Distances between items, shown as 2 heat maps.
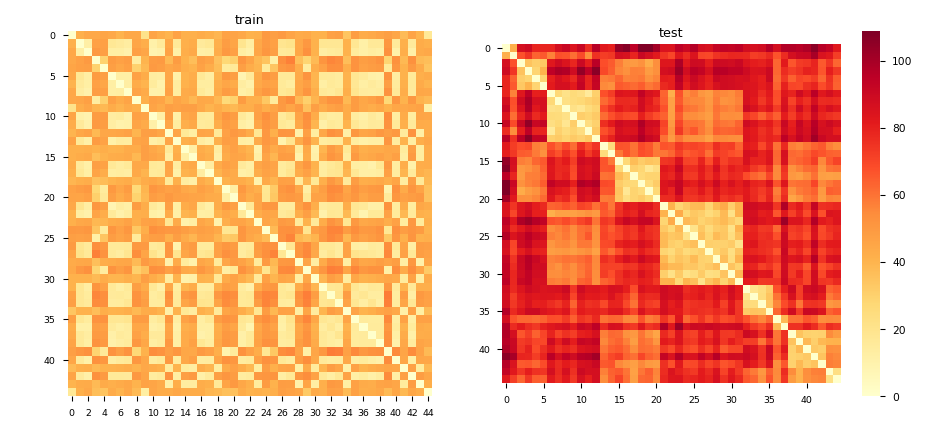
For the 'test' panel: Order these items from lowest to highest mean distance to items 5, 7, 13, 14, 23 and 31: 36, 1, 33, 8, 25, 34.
25, 8, 36, 1, 34, 33
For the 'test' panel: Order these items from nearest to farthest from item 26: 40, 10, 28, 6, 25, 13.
28, 25, 6, 10, 13, 40
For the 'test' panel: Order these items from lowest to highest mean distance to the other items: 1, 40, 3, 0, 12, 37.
40, 12, 1, 3, 37, 0
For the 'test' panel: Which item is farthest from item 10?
3
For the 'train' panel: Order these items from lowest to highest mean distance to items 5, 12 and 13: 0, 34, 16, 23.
16, 34, 23, 0
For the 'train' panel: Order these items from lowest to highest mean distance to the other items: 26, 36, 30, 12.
36, 26, 30, 12
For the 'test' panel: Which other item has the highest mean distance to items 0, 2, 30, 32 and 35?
41
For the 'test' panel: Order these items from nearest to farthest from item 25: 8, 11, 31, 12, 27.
27, 31, 12, 8, 11
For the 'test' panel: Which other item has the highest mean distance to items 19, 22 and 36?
0
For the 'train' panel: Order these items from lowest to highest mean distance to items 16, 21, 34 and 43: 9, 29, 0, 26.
26, 0, 9, 29
